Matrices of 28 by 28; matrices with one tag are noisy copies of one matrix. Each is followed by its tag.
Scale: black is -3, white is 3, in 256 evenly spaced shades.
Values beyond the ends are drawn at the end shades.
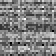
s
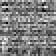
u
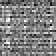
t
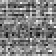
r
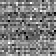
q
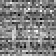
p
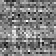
p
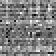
r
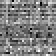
r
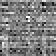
u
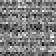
s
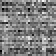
u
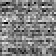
u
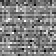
t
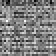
t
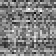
p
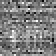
p
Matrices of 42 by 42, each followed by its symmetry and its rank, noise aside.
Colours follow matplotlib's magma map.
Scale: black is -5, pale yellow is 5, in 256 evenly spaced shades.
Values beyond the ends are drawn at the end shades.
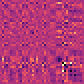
symmetric, rank three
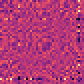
symmetric, rank four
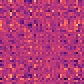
no symmetry, rank four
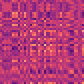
symmetric, rank two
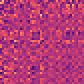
symmetric, rank four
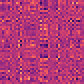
no symmetry, rank three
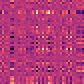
antisymmetric, rank two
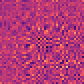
symmetric, rank four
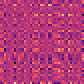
antisymmetric, rank two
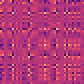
symmetric, rank two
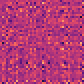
antisymmetric, rank four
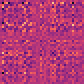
symmetric, rank three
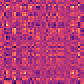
no symmetry, rank three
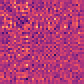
symmetric, rank four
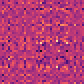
no symmetry, rank four
